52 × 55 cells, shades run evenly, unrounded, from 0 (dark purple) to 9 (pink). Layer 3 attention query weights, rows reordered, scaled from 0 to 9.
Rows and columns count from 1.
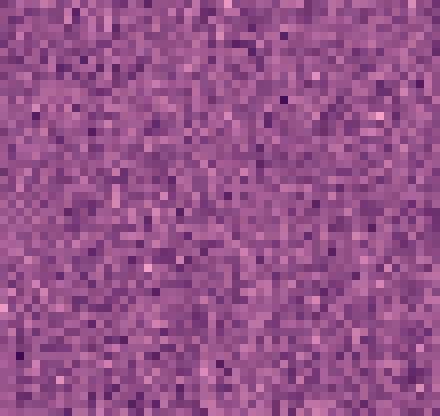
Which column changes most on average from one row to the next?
15
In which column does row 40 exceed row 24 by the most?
43
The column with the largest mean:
31
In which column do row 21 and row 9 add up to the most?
49
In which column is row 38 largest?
40
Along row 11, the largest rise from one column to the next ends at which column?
54
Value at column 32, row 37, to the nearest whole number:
7
